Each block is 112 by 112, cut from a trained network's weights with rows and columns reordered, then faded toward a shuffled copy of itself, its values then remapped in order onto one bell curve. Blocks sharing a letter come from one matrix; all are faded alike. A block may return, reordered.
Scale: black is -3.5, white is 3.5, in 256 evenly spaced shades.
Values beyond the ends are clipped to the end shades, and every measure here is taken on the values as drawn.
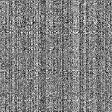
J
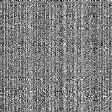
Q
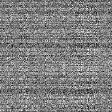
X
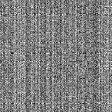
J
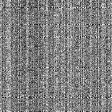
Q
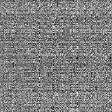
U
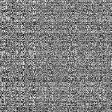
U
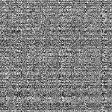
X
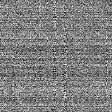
X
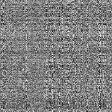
U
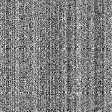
J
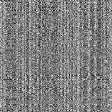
Q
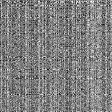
Q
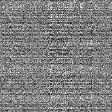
X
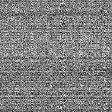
X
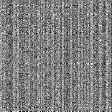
Q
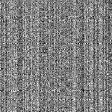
J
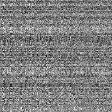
X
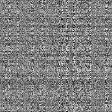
U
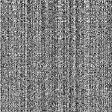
J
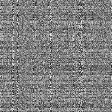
U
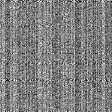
Q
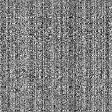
J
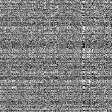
X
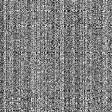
J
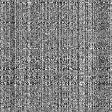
Q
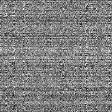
X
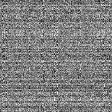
X
